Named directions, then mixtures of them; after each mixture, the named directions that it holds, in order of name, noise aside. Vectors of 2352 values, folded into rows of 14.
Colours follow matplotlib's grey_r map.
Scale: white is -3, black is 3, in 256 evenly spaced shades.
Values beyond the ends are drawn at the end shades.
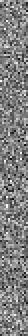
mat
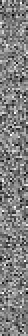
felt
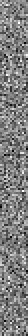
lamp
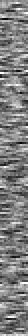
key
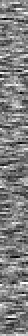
key.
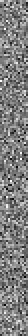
mat.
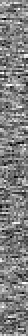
key, lamp.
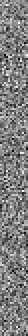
lamp.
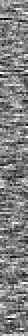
key, mat.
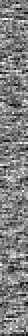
key, lamp.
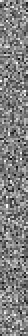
mat.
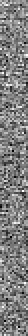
key, lamp.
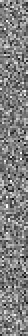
mat.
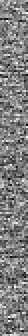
key, mat.
